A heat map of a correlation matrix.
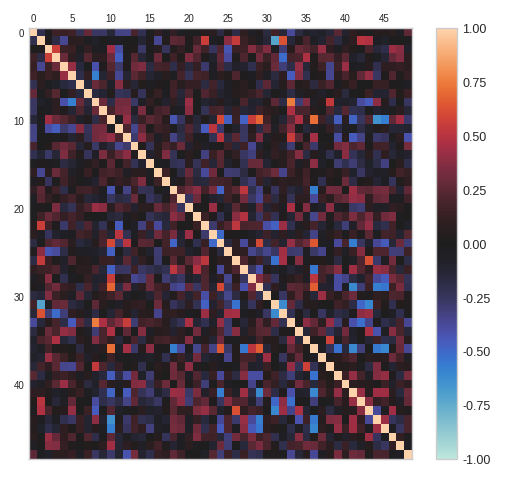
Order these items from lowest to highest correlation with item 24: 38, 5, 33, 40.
38, 5, 40, 33
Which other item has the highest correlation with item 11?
23
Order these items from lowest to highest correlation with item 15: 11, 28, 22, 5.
5, 11, 22, 28
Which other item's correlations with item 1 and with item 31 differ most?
32
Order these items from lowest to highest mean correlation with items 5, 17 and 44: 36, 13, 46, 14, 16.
36, 46, 16, 14, 13
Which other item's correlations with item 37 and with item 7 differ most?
30
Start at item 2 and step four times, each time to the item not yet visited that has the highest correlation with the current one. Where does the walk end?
8
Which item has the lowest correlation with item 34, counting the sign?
44
